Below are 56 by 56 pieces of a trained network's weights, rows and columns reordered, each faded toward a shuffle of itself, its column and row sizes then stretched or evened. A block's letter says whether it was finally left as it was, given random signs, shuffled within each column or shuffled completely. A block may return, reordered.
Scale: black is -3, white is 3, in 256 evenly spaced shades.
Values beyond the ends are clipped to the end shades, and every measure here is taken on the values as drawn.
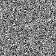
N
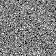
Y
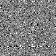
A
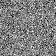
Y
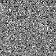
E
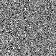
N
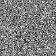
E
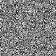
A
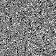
N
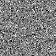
E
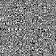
A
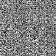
A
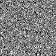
E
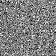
Y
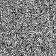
N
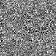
A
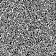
Y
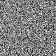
N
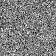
Y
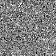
E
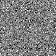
E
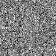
N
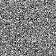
E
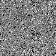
N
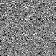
A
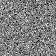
Y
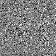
E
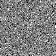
N
